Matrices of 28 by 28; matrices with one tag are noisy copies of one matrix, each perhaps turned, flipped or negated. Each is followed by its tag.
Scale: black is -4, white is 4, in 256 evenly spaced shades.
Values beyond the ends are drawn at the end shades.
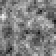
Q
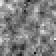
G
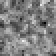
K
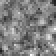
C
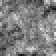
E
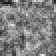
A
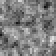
Q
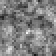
Q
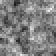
Q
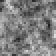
E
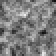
K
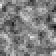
C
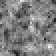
Q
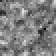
K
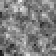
G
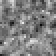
K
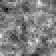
Q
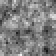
Q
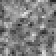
K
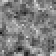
C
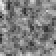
A
